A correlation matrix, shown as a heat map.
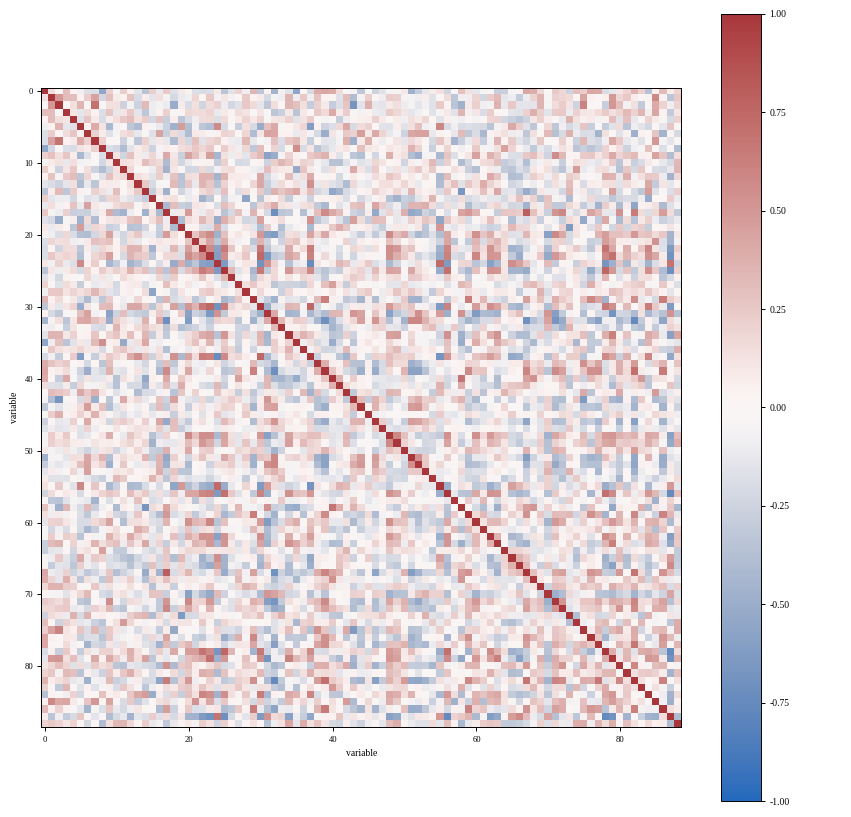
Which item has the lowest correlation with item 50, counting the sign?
32
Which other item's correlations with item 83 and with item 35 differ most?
40
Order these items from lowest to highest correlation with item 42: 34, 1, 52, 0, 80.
0, 52, 34, 1, 80
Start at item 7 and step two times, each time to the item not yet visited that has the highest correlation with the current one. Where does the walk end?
75
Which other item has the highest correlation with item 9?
71
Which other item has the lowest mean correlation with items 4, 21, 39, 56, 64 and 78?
87
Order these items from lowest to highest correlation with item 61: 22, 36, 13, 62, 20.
36, 62, 22, 20, 13
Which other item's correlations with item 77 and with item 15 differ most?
82
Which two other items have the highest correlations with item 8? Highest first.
35, 64
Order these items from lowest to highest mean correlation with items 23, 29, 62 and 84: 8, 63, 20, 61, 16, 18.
16, 8, 18, 61, 63, 20
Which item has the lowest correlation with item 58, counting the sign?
14
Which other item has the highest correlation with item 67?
17
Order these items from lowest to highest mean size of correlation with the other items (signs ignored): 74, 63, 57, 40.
57, 74, 40, 63
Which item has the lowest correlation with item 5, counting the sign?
37
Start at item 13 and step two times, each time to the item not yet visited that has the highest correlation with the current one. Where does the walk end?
30
